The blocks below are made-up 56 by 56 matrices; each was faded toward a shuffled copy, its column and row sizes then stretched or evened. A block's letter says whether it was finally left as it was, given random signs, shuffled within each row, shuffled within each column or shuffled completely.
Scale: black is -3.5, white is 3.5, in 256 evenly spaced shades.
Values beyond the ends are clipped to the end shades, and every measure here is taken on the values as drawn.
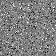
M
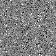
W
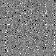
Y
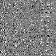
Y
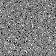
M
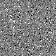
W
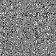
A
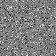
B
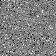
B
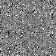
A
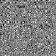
Y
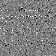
B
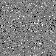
B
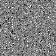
W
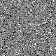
W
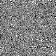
A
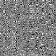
Y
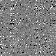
Y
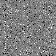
W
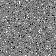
M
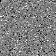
B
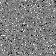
B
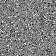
M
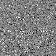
B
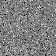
M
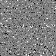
B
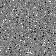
M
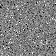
M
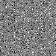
W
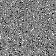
W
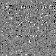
Y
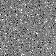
M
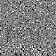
Y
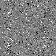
W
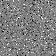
M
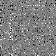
A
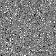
W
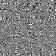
Y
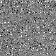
B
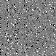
W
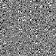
Y
